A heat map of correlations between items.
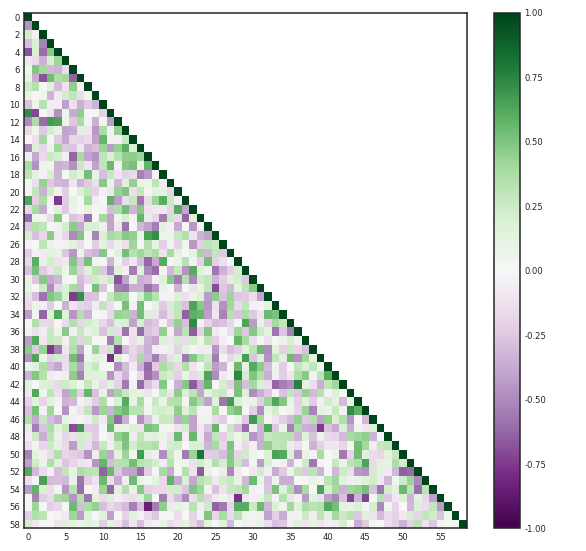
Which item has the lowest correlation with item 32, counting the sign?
6
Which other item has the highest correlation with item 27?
44
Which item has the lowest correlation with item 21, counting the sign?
4
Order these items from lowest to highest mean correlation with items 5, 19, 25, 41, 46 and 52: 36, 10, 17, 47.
10, 17, 47, 36
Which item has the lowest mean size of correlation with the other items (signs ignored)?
58
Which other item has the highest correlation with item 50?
23
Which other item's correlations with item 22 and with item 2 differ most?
34
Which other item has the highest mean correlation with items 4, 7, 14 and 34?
32
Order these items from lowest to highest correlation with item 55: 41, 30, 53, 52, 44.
41, 44, 53, 30, 52
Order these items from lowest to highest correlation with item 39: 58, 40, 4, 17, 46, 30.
17, 46, 30, 58, 40, 4
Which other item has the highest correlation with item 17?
25
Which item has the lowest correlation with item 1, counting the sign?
11
